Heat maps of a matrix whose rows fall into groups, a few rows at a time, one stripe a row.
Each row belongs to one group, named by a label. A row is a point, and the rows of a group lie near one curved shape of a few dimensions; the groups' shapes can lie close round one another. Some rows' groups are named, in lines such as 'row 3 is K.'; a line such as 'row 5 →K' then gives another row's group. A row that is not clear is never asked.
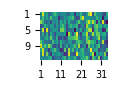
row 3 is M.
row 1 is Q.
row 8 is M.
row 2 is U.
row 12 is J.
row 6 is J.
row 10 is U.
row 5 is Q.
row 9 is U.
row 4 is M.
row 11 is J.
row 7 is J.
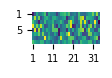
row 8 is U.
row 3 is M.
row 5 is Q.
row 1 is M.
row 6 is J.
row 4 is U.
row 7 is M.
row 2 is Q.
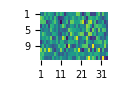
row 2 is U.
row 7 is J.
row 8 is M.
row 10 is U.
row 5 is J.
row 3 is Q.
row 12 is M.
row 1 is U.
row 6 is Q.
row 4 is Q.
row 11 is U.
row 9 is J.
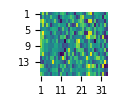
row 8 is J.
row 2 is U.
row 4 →J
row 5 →Q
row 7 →M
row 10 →J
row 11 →U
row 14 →M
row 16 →M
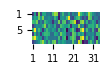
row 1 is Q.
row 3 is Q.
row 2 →J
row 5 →Q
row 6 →U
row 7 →Q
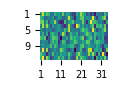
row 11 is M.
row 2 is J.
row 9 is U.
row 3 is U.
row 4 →J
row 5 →J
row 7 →Q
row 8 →Q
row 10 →Q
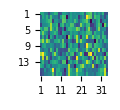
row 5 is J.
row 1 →Q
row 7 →J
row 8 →J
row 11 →Q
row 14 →J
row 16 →M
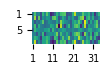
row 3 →J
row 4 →J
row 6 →J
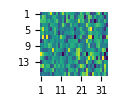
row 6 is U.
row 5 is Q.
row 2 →Q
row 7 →Q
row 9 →U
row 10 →M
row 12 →M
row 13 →M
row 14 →J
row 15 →M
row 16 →J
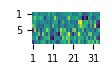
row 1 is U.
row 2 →J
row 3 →M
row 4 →M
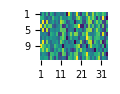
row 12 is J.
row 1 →J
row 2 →M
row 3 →Q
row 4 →U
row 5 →Q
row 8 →Q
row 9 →U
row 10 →J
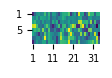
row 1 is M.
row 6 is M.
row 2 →U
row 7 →M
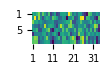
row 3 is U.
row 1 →J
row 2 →Q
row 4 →M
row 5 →Q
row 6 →M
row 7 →Q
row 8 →Q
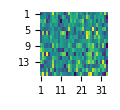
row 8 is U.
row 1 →M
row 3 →Q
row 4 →U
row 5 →J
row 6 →Q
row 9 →M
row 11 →Q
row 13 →M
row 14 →M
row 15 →J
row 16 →Q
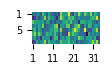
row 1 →J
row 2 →M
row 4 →J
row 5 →J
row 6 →J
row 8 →M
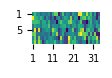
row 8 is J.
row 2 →U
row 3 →J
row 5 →Q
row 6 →M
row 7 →J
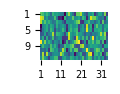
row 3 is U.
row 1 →J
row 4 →M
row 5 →M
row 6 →M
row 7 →J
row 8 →U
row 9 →U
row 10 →Q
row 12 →Q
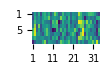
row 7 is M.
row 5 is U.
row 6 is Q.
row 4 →Q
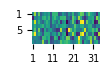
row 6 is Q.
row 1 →Q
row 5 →J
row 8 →J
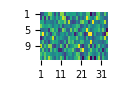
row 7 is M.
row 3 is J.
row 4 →U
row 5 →Q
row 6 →Q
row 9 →U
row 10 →U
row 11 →U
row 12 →U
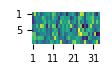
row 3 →M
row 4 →U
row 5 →M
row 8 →J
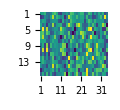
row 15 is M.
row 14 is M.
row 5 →Q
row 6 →J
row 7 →U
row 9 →Q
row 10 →Q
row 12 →J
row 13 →Q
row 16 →J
